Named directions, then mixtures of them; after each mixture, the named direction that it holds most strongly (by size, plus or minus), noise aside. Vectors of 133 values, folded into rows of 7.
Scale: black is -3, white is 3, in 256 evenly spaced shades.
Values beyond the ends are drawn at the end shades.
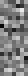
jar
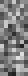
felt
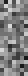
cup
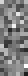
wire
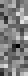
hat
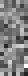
hat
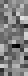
hat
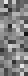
cup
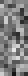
hat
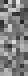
cup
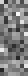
wire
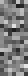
jar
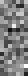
wire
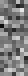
jar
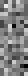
cup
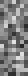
felt
